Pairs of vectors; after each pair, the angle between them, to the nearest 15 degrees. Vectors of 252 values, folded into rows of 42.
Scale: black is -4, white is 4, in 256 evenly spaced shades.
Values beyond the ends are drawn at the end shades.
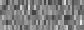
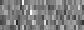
120 degrees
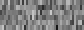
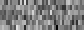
45 degrees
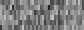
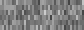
105 degrees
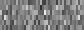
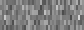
30 degrees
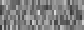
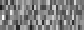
75 degrees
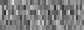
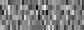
120 degrees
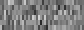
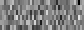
75 degrees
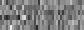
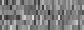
45 degrees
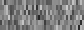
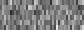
60 degrees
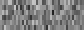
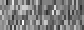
105 degrees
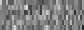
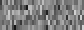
150 degrees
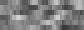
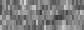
135 degrees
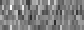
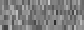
60 degrees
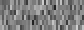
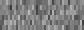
105 degrees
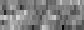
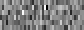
90 degrees
